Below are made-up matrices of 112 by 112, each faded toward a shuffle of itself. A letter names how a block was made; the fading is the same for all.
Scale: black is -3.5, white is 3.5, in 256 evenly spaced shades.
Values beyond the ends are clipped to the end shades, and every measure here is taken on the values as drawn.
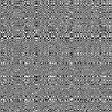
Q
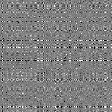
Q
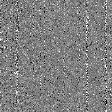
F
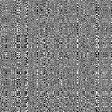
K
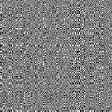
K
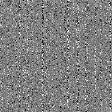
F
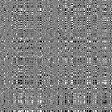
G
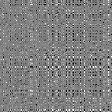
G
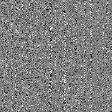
F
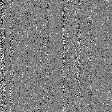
F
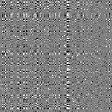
G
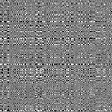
Q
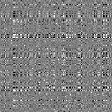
Q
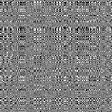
Q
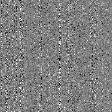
F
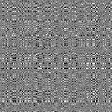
Q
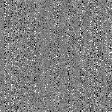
F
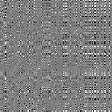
G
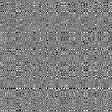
Q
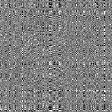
K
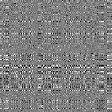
Q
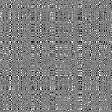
G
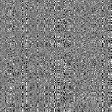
K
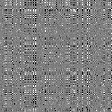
G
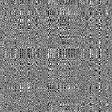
K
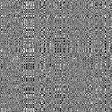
K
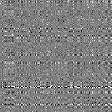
Q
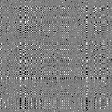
G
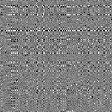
Q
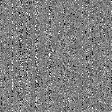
F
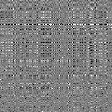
Q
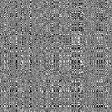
K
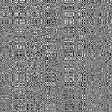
K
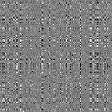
G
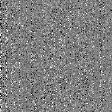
F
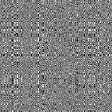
K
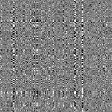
K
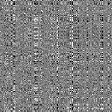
K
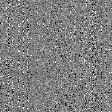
F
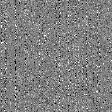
F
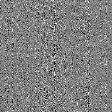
F
